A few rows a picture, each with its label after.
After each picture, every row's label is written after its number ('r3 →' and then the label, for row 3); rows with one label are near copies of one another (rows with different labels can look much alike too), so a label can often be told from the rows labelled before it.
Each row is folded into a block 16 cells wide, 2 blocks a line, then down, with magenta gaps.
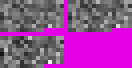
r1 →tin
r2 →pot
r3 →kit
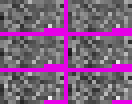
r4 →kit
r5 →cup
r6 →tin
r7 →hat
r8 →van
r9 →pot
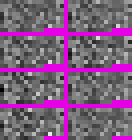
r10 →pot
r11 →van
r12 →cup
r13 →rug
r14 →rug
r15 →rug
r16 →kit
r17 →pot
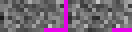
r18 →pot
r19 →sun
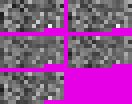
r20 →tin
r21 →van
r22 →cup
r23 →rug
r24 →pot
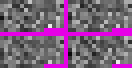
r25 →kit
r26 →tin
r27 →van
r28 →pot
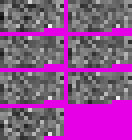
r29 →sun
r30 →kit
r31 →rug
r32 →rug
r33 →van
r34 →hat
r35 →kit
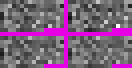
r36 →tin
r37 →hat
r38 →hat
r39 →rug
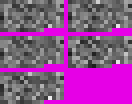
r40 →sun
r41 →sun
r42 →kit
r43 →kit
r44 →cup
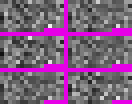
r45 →pot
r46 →van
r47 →sun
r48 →cup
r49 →van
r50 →tin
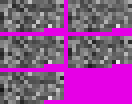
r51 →tin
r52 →van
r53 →pot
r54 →hat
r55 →van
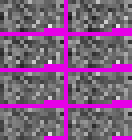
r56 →hat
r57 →hat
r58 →cup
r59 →kit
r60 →cup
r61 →van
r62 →cup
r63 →sun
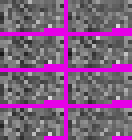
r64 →hat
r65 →van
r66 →kit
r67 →rug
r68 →pot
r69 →van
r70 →tin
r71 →tin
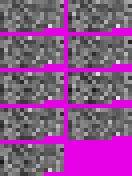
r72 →van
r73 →van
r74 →hat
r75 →hat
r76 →sun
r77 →sun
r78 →rug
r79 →cup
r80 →kit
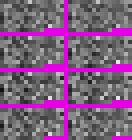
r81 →sun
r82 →sun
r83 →rug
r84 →hat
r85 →kit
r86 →tin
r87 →pot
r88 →van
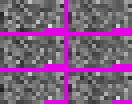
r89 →van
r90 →van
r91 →cup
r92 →pot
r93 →sun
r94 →tin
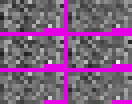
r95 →tin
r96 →pot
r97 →sun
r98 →van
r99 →sun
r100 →kit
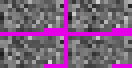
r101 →rug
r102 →rug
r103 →van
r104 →sun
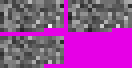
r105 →hat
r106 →tin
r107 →tin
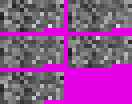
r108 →tin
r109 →pot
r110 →tin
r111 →rug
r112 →tin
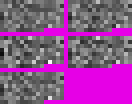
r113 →van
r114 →sun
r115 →hat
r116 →sun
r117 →van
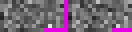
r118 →van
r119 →sun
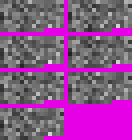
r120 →tin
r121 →cup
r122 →van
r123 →sun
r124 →tin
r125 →rug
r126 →van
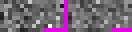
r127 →hat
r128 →rug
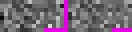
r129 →kit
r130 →tin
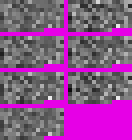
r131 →tin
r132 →sun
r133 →rug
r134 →pot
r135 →cup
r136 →pot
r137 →van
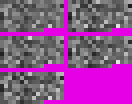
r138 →tin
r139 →van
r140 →sun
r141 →hat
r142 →tin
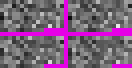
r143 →tin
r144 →kit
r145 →tin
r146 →pot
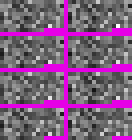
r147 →kit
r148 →hat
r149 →hat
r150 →kit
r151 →cup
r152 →kit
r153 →tin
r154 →tin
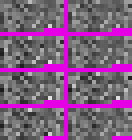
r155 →cup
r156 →tin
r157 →hat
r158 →cup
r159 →kit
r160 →kit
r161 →sun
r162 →pot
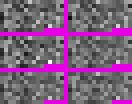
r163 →rug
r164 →kit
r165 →hat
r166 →van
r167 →tin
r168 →sun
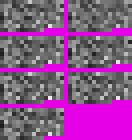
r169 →sun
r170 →kit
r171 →hat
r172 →hat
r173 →cup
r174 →cup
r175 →tin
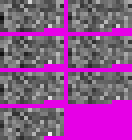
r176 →rug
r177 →tin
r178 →kit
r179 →rug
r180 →pot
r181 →tin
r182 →cup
